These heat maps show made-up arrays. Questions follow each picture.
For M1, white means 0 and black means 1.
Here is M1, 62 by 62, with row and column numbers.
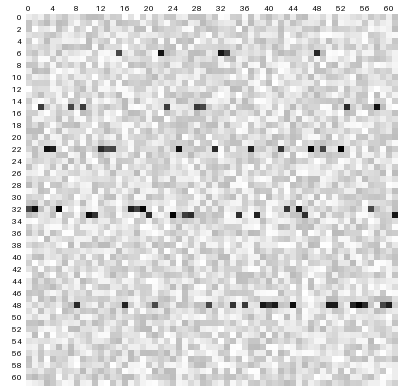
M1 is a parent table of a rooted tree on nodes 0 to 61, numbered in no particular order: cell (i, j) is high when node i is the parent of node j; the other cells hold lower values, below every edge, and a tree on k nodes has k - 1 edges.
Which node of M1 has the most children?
48
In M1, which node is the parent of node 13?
22
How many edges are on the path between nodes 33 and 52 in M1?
3
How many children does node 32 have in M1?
9
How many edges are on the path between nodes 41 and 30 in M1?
2
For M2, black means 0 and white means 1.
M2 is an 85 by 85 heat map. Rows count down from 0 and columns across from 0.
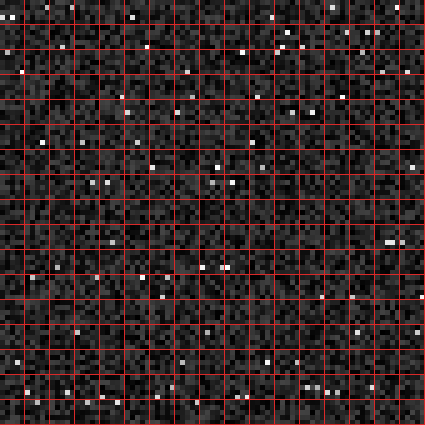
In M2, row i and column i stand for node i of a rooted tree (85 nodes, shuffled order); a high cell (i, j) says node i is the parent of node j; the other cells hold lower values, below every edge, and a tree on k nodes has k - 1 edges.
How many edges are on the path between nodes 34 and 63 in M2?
2
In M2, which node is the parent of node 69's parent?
55
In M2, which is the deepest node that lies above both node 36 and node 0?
72
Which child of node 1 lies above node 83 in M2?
66
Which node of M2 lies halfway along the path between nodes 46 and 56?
10
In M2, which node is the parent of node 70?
59
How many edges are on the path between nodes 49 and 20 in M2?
2
